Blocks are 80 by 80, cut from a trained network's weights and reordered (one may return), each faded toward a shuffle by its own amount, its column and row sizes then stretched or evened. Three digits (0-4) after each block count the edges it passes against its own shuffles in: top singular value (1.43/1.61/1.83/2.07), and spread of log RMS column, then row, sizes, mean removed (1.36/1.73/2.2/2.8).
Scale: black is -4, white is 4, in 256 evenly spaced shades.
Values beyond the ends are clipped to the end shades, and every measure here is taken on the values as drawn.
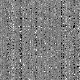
3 4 1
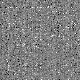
0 1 2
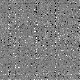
0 3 2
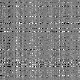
4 3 4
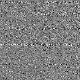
0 2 4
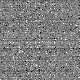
2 1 0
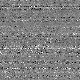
2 0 4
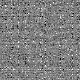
2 3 0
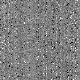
0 3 0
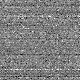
3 0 2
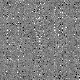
0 3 1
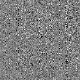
0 4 2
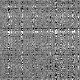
4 4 2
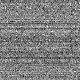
4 0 2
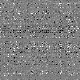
1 2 4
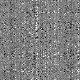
2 3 2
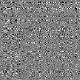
2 3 4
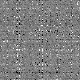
3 3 2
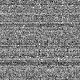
4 0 2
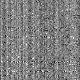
4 1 3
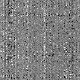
3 4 2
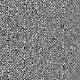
2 4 1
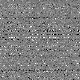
1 0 4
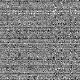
4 2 2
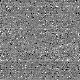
1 1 1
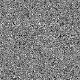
0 2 2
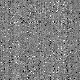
0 2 1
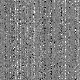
3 4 0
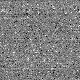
0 0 0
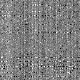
4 1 3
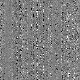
0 4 0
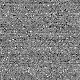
1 0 0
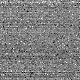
3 0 2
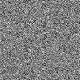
1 1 1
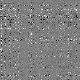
1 3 3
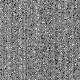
1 0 0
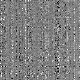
3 4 1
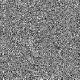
2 2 1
